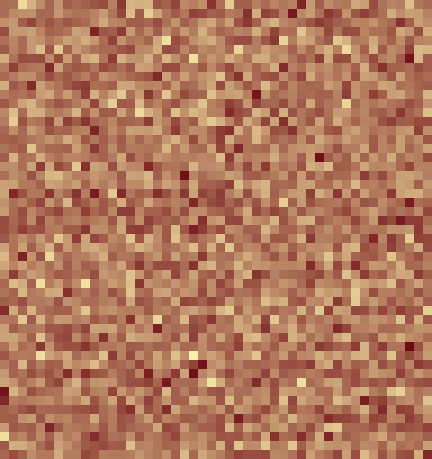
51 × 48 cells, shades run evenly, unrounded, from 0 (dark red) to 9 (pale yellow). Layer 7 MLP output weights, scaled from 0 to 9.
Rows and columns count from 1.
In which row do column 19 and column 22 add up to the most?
7
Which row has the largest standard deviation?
22
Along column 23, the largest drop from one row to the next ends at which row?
41
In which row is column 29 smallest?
11
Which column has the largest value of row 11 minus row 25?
45
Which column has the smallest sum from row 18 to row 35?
23
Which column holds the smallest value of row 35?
1
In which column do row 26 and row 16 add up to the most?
20
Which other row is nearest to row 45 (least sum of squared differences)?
35
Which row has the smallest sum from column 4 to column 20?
42
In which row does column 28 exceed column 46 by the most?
39
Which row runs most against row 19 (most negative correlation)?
27
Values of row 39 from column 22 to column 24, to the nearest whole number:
4 5 4
